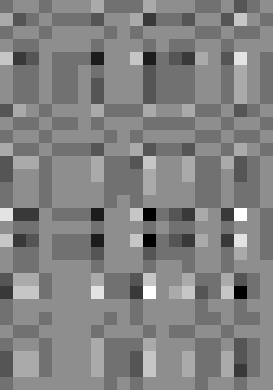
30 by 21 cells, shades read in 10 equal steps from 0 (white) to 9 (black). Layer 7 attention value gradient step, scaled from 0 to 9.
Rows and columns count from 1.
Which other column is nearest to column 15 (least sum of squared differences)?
2
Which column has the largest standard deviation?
12
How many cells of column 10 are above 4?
10
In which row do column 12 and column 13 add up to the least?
23
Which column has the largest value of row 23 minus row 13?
19
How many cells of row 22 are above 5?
3
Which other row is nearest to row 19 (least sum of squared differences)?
5
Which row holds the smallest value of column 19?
17
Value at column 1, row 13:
6
